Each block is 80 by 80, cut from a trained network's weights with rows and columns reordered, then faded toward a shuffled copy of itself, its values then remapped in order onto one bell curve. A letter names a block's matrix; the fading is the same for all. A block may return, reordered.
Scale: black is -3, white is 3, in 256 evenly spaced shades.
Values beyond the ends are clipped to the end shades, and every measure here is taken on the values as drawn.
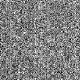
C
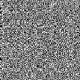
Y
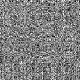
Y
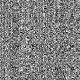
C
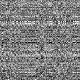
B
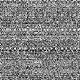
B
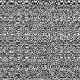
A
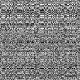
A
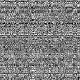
B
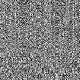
Y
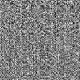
Y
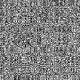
Y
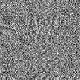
Y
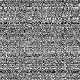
B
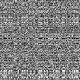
A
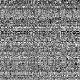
B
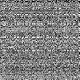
B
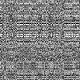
A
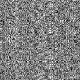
C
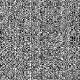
C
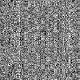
C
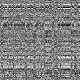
A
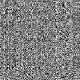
C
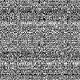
B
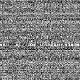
B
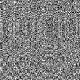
Y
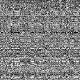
B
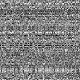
B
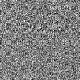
Y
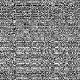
B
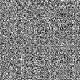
Y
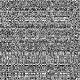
B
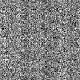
C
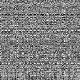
B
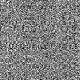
Y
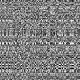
A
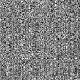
C
